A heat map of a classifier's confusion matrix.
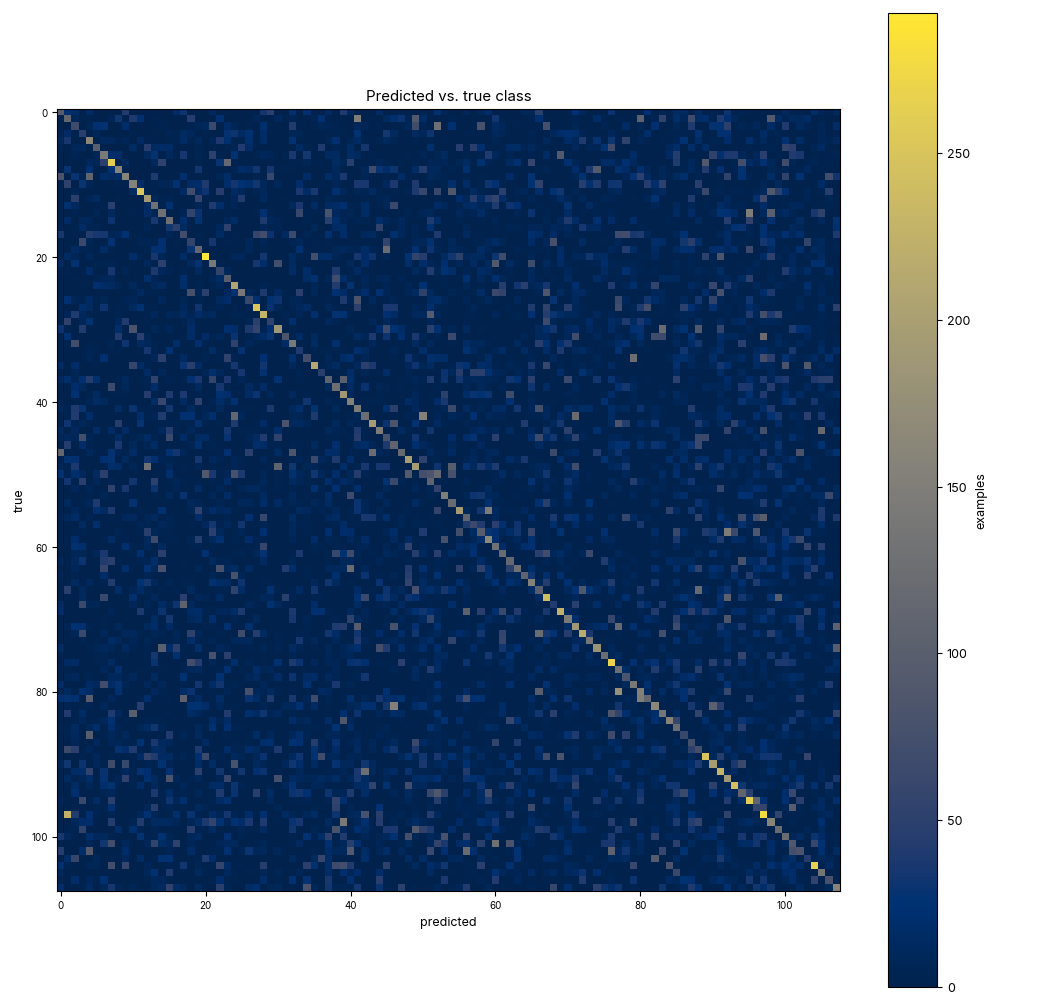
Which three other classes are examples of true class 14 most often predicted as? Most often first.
95, 98, 37
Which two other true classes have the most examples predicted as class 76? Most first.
102, 83
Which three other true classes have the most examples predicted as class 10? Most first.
83, 30, 35
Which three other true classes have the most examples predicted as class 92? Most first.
58, 67, 70
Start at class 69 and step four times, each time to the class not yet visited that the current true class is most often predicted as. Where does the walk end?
41
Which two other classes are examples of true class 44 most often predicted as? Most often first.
105, 97
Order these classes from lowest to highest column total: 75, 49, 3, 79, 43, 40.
75, 43, 79, 3, 40, 49
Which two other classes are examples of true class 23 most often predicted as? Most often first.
38, 95
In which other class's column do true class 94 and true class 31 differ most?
97
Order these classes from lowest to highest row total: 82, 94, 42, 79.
79, 82, 42, 94
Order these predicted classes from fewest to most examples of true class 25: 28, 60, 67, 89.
89, 28, 60, 67
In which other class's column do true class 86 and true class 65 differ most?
4
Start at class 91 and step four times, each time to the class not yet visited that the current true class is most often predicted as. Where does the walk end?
7
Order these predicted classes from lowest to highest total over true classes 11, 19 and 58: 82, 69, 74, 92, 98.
74, 82, 69, 98, 92
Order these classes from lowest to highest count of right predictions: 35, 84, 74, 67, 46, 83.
46, 83, 84, 74, 35, 67
